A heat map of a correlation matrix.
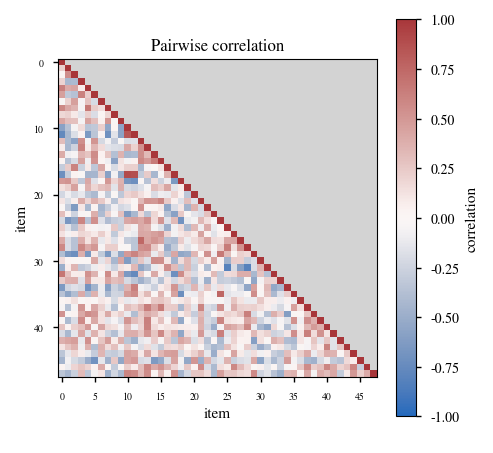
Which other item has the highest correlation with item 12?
27
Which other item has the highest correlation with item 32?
0
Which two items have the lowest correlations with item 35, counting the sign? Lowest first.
18, 1
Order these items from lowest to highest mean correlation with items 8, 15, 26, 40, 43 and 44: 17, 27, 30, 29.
30, 29, 17, 27
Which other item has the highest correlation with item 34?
11
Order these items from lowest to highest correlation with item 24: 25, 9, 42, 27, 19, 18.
18, 42, 9, 19, 25, 27
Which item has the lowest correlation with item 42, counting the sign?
29
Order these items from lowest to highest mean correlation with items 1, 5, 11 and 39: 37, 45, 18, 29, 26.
18, 45, 26, 29, 37
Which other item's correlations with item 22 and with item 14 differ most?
45
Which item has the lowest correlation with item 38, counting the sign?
34
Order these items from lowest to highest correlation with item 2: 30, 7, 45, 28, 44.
28, 45, 30, 44, 7
